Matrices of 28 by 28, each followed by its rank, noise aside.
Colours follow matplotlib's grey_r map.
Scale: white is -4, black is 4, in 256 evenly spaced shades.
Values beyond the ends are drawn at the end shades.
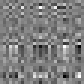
two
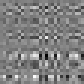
two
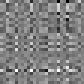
two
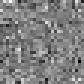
six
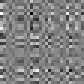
two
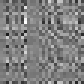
two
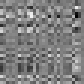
two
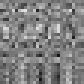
three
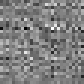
three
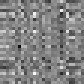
three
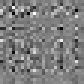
three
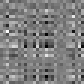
two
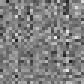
six
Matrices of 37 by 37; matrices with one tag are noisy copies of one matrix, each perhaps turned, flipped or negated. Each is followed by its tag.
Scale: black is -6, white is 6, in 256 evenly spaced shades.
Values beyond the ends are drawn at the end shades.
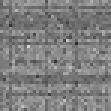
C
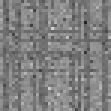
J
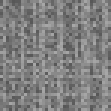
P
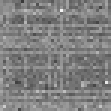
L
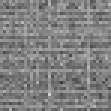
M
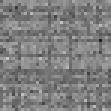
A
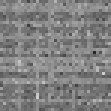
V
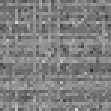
P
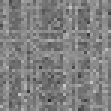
J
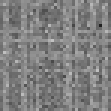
J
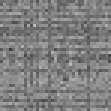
M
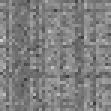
C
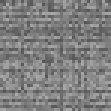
M
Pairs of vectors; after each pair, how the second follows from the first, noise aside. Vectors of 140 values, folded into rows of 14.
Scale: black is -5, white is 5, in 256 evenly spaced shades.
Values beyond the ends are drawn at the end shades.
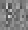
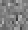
wrapped around, negated, partly zeroed.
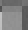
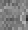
wrapped around, negated, partly zeroed.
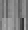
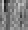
reversed.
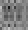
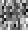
wrapped around, negated, scaled up.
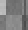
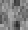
wrapped around, negated.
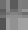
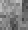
reversed.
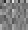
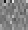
partly zeroed.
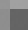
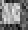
wrapped around, negated, scaled up.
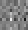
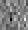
negated.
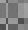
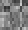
reversed.
